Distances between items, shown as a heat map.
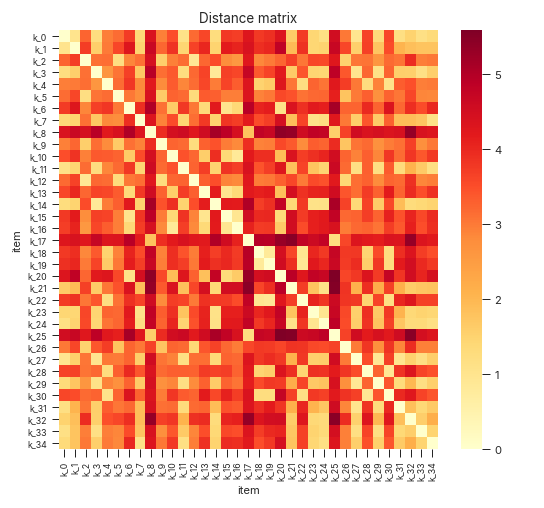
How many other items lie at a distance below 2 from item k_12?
4
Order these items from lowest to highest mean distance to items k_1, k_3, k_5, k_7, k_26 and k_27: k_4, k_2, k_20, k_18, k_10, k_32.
k_32, k_2, k_4, k_10, k_18, k_20
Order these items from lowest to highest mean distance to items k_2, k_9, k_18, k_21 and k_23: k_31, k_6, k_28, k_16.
k_31, k_28, k_16, k_6
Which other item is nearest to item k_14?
k_3
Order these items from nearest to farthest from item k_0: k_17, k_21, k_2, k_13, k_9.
k_21, k_9, k_2, k_13, k_17
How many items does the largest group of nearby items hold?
15
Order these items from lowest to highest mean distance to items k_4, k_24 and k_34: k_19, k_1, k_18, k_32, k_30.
k_1, k_32, k_30, k_18, k_19
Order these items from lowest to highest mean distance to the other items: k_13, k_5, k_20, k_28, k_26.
k_5, k_26, k_28, k_13, k_20
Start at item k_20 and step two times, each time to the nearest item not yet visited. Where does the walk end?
k_15
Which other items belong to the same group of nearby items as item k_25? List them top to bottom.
k_8, k_17
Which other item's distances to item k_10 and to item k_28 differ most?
k_30
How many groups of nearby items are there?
5
